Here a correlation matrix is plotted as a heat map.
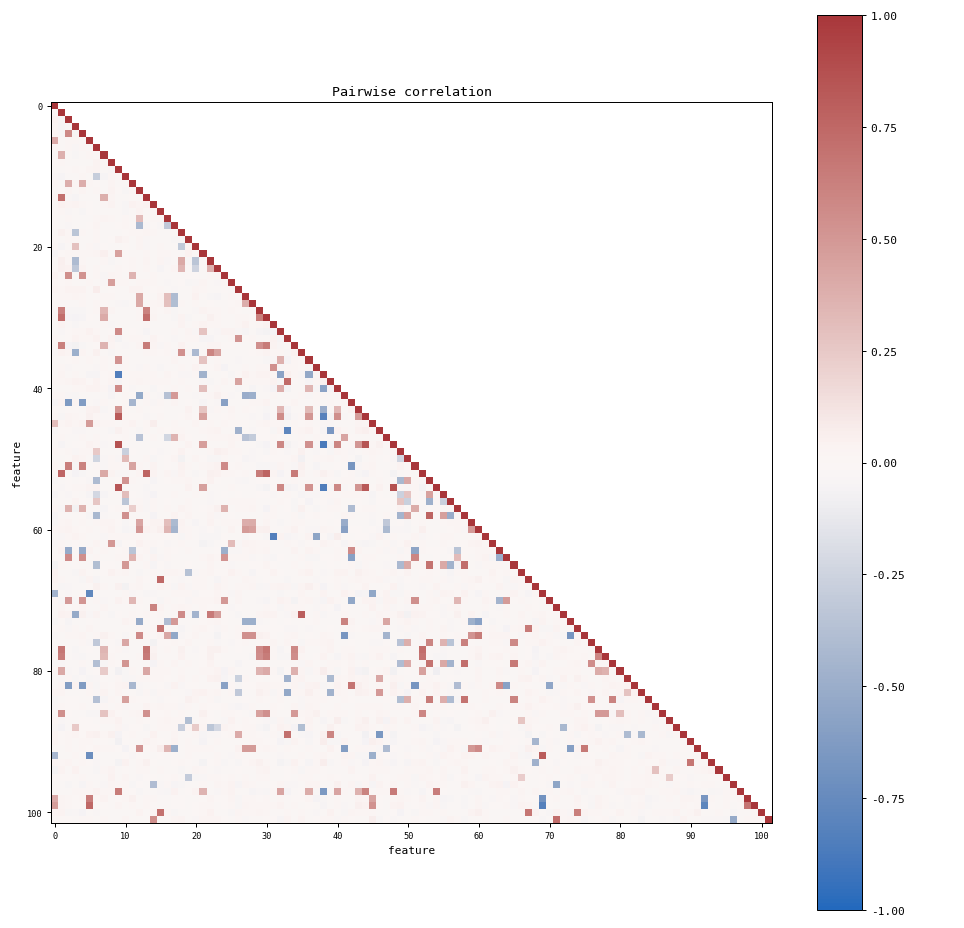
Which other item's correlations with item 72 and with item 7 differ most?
35
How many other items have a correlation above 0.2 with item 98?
4
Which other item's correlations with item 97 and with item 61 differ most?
31
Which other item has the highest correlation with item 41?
73
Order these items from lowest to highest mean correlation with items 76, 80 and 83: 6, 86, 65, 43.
6, 43, 86, 65
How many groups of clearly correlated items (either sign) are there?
15
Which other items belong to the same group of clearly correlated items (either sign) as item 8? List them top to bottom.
25, 62
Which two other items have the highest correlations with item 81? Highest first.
46, 83
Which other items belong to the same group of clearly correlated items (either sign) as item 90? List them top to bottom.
68, 93
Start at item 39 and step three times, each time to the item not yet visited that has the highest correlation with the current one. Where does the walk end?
26
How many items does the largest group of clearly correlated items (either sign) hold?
12
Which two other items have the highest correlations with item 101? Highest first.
71, 14
